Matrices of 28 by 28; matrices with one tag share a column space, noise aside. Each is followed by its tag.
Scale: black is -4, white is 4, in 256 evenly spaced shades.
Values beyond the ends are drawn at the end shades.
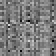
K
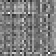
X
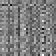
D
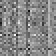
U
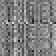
K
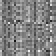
K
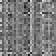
X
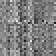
K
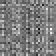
D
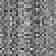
U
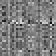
K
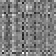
X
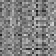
U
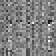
K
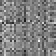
K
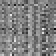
D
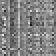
U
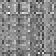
X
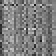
D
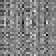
U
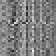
K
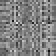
K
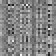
D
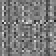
K
